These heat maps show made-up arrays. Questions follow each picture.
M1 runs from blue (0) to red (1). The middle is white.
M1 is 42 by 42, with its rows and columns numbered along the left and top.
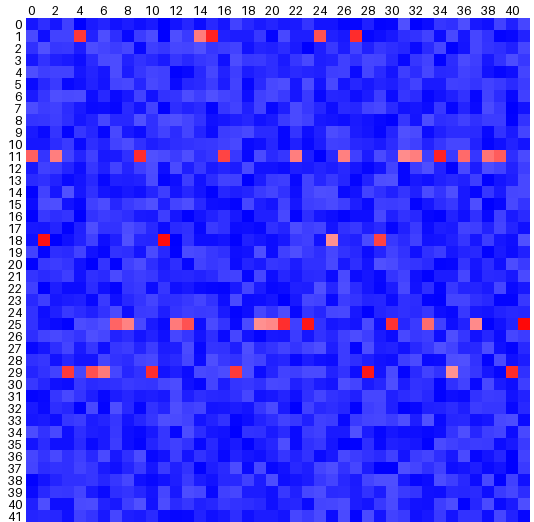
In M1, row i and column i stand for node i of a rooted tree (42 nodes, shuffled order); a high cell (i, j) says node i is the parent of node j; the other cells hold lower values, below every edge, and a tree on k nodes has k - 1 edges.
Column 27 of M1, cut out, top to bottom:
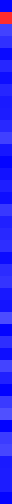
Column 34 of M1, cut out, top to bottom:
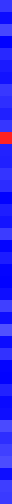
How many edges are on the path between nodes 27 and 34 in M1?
4
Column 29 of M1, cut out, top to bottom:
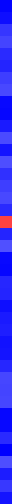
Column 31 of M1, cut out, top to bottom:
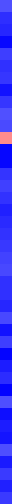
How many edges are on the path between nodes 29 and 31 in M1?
3
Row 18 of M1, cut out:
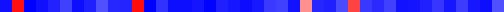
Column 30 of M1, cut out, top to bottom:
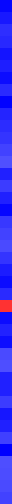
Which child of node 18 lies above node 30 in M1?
25
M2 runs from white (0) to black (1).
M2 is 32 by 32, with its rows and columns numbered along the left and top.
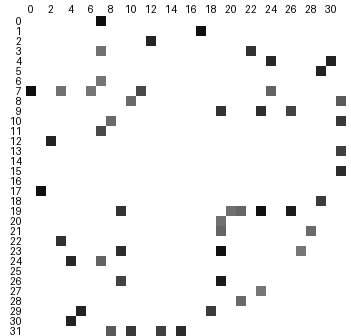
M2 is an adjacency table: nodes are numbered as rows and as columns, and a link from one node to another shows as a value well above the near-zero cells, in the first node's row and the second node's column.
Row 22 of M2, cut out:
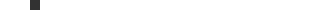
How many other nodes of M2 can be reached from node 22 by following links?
8
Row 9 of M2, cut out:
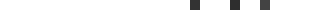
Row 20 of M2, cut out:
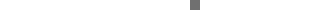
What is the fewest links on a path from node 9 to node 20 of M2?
2
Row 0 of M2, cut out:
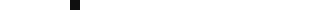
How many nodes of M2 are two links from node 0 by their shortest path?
4
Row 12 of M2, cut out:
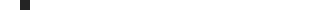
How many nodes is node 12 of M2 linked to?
1
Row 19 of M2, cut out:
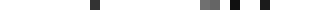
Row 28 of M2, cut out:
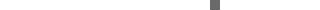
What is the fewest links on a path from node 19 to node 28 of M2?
2
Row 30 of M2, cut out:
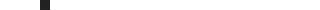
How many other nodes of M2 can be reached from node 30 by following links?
8
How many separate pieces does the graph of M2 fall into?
9
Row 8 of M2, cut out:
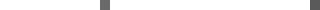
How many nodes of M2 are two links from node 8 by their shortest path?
2
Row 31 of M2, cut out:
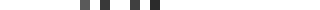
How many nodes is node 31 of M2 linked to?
4
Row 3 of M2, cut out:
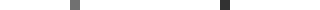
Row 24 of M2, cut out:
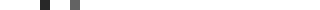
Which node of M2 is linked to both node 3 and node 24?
node 7
